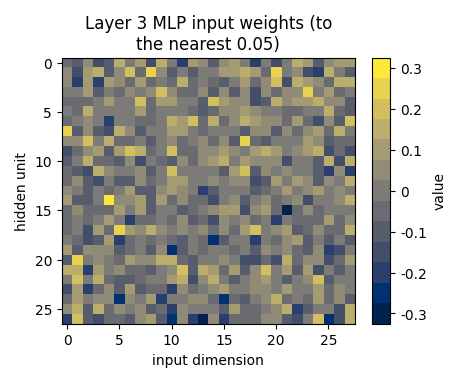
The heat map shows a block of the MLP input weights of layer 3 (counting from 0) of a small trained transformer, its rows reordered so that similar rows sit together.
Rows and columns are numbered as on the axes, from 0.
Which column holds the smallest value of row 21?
2
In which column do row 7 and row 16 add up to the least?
20
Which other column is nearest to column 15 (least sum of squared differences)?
9
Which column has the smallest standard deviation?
16
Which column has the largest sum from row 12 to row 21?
27
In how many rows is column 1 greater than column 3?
13
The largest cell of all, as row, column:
14, 4
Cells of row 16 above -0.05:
13
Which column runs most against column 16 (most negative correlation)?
24
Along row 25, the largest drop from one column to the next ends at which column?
22
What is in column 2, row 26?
-0.1
